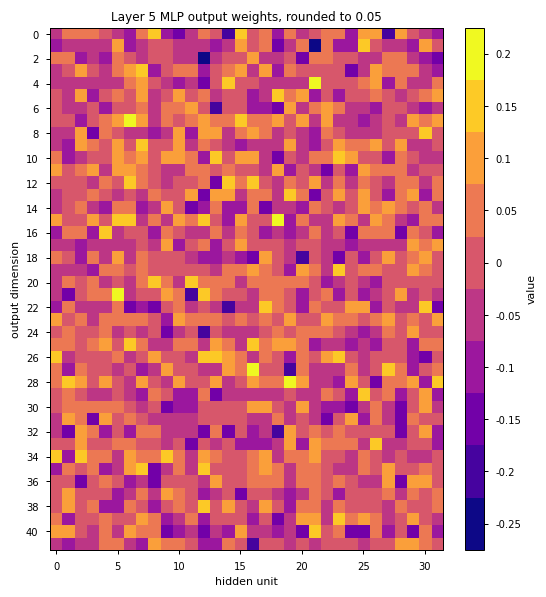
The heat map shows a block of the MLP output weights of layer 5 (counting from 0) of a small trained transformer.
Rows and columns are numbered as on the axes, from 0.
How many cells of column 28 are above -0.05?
28
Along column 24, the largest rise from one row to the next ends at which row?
31
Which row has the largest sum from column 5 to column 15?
7
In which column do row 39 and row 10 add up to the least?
18
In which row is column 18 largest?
15
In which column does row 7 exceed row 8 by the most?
6
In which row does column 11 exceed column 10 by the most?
20
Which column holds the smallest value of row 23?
9
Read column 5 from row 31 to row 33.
0 0 0.05
